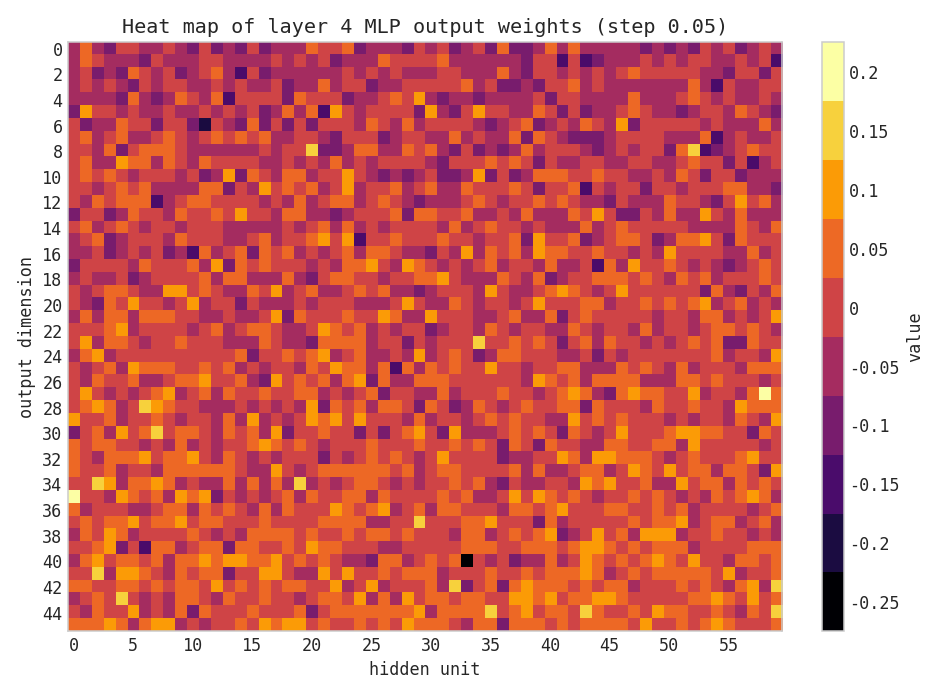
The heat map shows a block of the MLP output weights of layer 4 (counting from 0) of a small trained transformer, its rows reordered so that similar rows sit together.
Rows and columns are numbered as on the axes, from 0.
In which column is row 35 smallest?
12
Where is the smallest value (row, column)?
40, 33
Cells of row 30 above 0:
23
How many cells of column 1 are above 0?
17
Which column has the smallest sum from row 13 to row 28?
55
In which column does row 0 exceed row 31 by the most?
36
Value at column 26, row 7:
-0.1
